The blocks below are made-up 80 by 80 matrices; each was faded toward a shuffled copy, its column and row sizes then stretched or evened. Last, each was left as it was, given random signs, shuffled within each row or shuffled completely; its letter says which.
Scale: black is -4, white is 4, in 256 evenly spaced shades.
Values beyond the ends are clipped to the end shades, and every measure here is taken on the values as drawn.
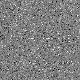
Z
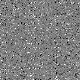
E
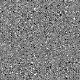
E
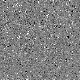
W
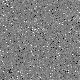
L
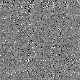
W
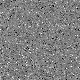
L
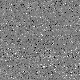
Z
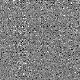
E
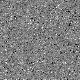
Z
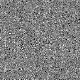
W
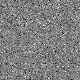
Z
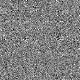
E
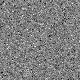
L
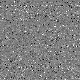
Z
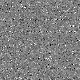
Z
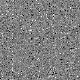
W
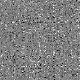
E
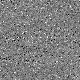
L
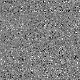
W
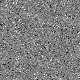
L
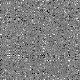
E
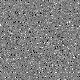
Z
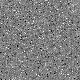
L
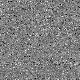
Z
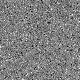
L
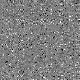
E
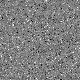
L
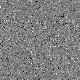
Z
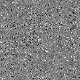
W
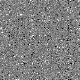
W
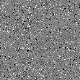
W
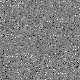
Z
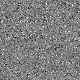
Z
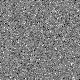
L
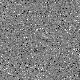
Z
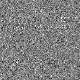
W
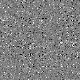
W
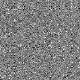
E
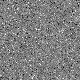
L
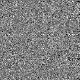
W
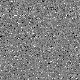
Z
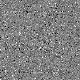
W
